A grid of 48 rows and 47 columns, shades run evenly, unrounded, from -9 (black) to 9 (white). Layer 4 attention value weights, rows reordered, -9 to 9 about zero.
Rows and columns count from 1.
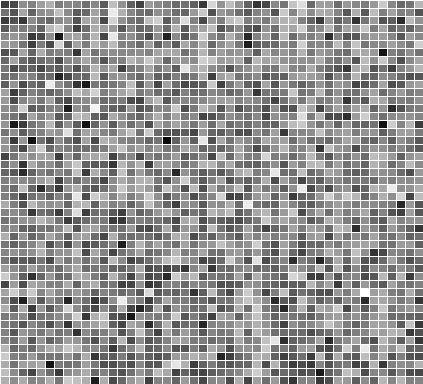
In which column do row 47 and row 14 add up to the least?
36
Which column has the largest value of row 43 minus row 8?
40
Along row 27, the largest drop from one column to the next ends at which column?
10
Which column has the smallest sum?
2
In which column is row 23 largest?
21
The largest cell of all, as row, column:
37, 41
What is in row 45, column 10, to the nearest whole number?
3
